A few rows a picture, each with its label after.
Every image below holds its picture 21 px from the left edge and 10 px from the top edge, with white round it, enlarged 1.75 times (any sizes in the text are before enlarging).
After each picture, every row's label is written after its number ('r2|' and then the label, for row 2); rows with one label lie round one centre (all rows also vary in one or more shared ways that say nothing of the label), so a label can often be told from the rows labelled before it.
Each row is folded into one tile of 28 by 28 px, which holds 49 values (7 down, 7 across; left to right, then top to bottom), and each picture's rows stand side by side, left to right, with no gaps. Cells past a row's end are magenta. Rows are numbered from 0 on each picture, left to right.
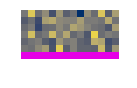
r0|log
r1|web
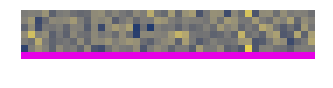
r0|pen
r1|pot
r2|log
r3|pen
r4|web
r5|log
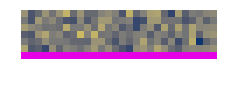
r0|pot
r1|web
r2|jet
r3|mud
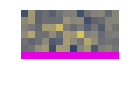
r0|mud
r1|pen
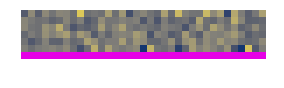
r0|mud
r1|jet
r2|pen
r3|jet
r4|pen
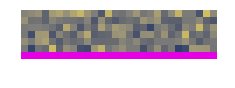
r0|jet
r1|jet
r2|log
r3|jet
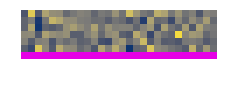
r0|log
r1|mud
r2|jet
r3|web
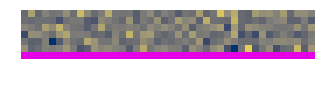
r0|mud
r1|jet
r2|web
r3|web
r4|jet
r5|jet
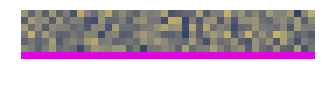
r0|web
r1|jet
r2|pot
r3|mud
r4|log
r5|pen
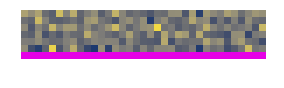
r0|jet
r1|pot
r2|mud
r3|pot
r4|jet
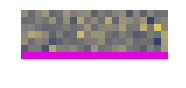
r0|pen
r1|web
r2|mud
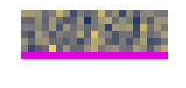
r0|jet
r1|web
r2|mud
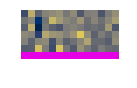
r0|log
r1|pen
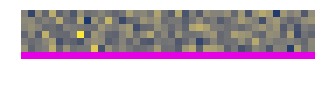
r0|web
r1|web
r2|log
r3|mud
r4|pot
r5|pen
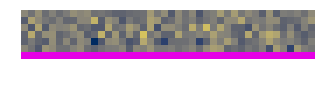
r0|web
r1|log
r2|web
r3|mud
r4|log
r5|pen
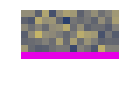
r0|pot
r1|pen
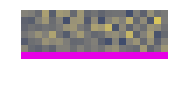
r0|pot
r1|mud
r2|web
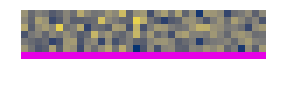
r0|mud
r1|log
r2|pot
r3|mud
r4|pot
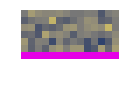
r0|log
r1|mud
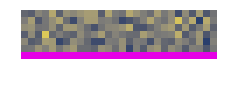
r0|web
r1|log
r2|log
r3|web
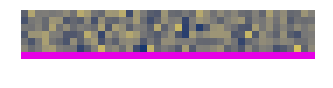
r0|web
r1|jet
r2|pen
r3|log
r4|log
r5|jet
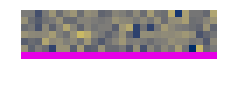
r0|pot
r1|pen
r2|log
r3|pen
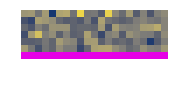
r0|pot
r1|jet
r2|mud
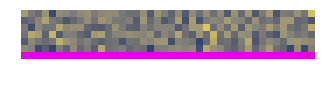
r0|pot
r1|log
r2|pot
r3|mud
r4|web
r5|pot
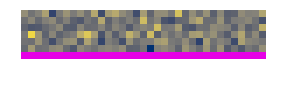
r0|pen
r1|pen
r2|pot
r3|log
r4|pot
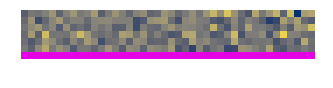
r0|web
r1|pen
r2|pen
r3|pot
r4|jet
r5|pot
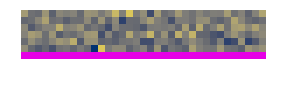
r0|pot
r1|pen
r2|log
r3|web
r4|mud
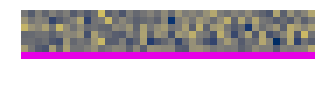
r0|mud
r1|web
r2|mud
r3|web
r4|log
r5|mud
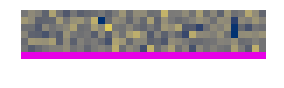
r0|jet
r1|mud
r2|pen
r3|log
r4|log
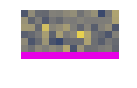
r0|mud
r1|pen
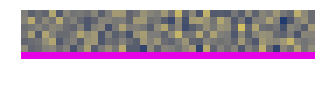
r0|web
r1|pen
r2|pot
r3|log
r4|mud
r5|jet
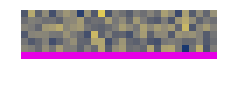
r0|mud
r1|web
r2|mud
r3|web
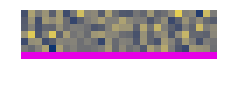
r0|log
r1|log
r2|mud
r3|jet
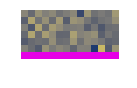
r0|web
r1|pen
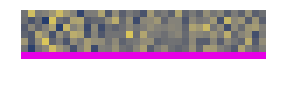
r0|jet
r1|pen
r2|web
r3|mud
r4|web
